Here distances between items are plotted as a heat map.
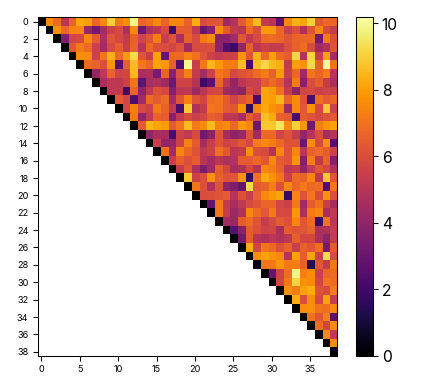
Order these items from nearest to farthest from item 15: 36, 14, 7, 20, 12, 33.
7, 14, 20, 36, 33, 12
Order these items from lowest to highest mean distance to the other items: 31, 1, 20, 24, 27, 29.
24, 1, 20, 27, 31, 29
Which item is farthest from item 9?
0
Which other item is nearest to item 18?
27
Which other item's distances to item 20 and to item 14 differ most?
32
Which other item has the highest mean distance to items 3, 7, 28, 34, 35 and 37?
5
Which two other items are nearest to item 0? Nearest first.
31, 24
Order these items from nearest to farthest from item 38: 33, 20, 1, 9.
1, 20, 9, 33
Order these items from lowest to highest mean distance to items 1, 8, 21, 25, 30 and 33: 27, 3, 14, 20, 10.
3, 14, 20, 10, 27
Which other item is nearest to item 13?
17
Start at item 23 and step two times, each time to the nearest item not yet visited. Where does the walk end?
2
